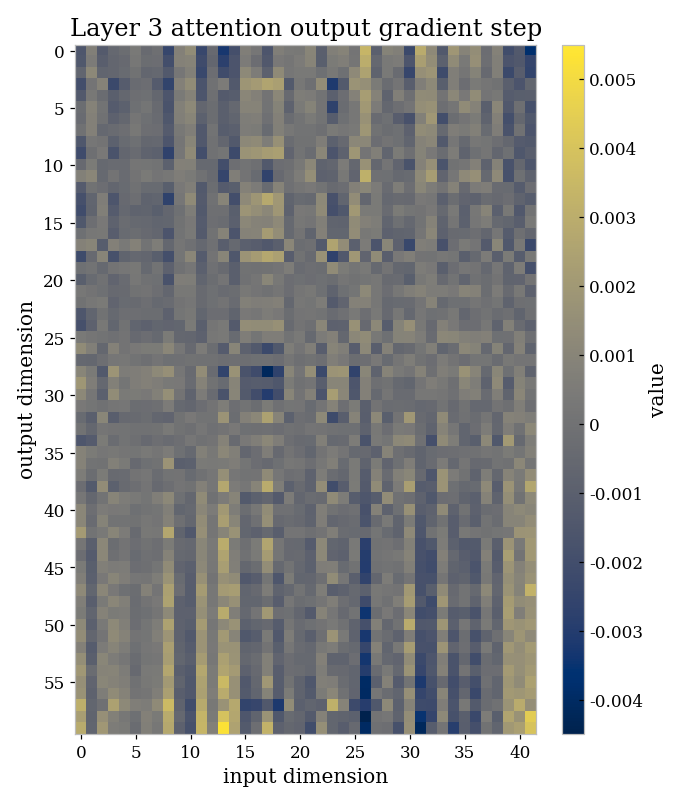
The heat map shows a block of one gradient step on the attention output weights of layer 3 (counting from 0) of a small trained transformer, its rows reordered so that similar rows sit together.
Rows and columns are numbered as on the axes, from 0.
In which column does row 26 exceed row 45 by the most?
26
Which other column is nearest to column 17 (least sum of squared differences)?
22
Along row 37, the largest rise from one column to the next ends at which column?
33
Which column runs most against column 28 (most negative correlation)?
27
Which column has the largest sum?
13
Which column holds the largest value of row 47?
41
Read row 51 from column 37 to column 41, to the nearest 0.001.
-0.001 0 0.001 0.002 0.001
